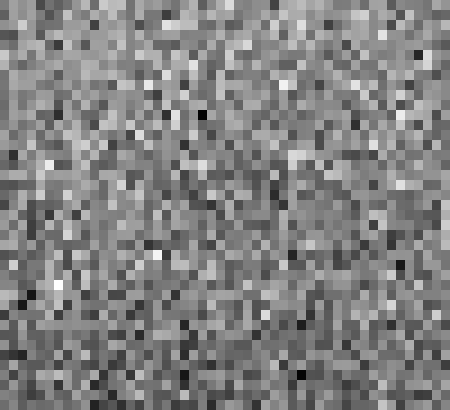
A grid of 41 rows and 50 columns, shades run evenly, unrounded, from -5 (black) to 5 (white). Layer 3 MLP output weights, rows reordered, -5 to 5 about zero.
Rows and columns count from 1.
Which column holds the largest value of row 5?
28
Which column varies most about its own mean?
21
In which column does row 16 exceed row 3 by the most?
11
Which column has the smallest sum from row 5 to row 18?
7
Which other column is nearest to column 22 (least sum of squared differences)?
29
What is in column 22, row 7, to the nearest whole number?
4
